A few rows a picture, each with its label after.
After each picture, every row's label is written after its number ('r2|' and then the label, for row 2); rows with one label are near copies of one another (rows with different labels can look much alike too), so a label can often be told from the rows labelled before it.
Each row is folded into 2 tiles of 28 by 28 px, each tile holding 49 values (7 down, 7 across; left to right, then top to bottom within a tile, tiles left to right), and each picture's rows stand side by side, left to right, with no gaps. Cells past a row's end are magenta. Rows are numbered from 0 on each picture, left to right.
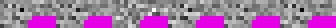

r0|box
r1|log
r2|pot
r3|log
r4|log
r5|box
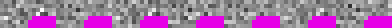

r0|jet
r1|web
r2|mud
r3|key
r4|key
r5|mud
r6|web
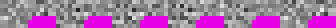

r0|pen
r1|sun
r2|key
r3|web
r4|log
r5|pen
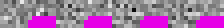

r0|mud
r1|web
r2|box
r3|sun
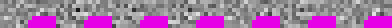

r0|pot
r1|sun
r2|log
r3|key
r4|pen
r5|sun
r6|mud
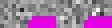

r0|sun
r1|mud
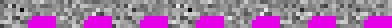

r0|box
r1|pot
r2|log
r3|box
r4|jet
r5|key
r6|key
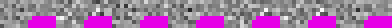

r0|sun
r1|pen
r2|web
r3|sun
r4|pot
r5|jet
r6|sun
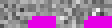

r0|sun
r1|mud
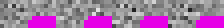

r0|web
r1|jet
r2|box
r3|log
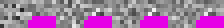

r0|log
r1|pot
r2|jet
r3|pot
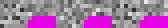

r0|log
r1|pot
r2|web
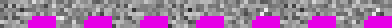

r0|web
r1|pen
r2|log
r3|sun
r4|jet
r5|web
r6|jet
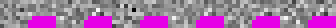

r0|sun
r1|jet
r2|box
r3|mud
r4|pot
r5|pen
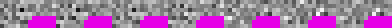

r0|sun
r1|log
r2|sun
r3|web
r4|pen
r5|mud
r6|mud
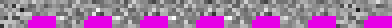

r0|log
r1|jet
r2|pen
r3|pen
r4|pen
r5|pen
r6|box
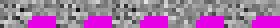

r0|log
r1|box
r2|web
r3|pen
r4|log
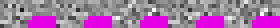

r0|box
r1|log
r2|jet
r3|key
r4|mud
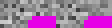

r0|key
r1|log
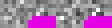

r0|mud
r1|jet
